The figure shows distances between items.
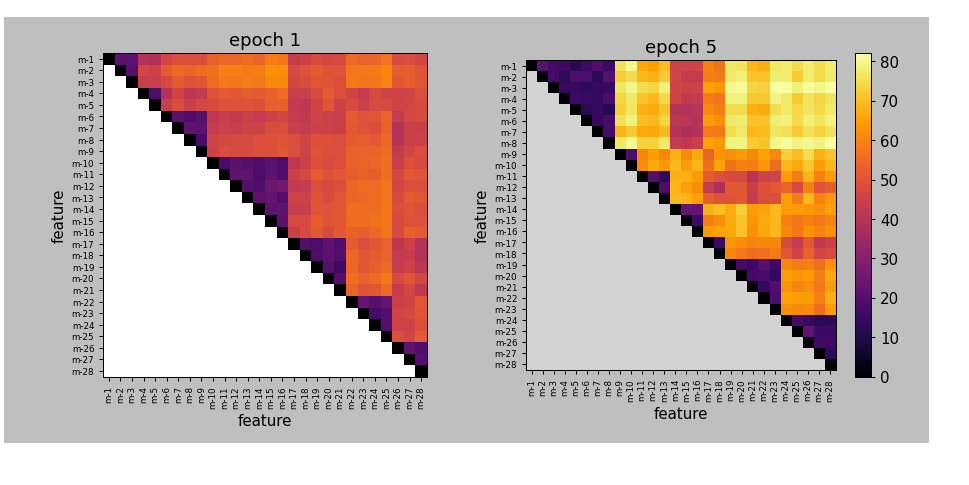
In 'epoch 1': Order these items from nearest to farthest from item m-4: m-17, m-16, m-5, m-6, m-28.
m-5, m-6, m-17, m-28, m-16
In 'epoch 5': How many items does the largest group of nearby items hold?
8
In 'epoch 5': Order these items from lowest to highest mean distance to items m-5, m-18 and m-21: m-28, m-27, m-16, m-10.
m-16, m-27, m-28, m-10
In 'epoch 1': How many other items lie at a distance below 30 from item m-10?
6
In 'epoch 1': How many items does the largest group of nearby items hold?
7
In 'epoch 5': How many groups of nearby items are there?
7
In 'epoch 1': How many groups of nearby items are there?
7
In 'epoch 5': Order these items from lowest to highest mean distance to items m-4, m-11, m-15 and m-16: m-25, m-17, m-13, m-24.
m-13, m-17, m-25, m-24
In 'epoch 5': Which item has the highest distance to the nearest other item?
m-14
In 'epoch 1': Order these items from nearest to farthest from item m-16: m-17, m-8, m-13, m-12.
m-13, m-12, m-17, m-8
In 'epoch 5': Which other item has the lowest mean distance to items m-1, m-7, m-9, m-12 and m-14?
m-5
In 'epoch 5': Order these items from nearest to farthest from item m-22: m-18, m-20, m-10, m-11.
m-20, m-11, m-18, m-10
